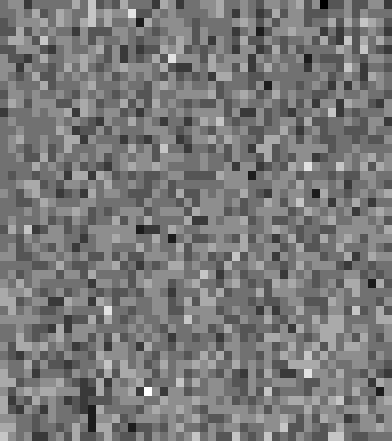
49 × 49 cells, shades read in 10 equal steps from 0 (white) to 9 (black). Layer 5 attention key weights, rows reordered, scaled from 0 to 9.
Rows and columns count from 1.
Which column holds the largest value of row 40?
3
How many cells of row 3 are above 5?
8
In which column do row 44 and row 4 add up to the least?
19
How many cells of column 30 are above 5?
12
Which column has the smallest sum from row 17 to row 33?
38
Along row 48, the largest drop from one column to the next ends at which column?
13
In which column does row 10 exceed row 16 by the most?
34
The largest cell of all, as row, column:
1, 41
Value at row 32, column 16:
4
